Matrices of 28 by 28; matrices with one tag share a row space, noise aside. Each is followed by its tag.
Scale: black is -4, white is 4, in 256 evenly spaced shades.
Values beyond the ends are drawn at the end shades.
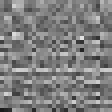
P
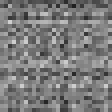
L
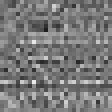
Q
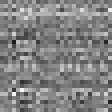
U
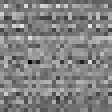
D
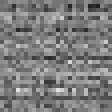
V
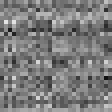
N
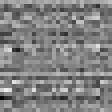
P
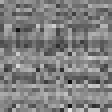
V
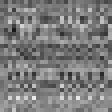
U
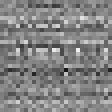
Q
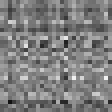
L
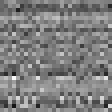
U
